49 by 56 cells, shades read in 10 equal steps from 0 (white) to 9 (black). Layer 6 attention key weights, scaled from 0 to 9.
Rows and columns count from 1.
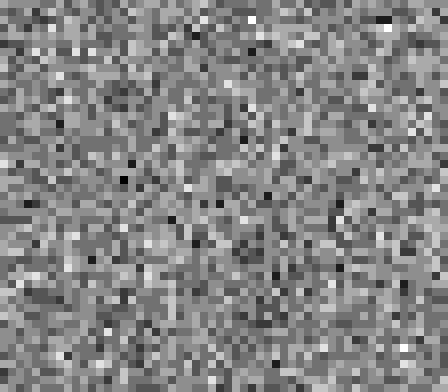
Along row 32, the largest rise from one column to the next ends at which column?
51
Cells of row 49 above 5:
11
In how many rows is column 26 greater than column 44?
20
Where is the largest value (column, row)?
16, 23
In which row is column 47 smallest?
14
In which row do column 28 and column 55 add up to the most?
26
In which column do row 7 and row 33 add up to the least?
10
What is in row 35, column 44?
4
